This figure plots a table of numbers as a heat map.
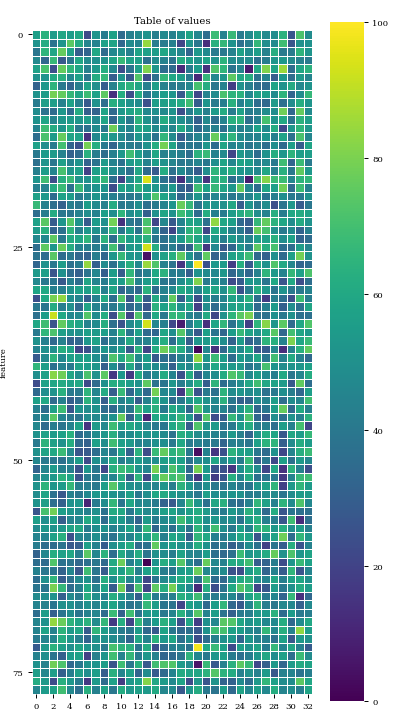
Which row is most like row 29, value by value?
63
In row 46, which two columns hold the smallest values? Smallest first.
6, 32
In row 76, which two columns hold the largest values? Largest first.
13, 31
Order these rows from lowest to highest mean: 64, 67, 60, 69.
60, 67, 64, 69
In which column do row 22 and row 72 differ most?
10
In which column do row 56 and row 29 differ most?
2
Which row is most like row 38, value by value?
72
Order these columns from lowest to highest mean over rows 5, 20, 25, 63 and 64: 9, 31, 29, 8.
29, 31, 8, 9
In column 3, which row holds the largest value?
31
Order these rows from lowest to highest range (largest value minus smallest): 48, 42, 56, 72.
48, 56, 42, 72
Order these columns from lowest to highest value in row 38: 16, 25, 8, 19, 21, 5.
16, 8, 25, 5, 21, 19
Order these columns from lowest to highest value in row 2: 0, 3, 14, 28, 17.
0, 17, 14, 28, 3
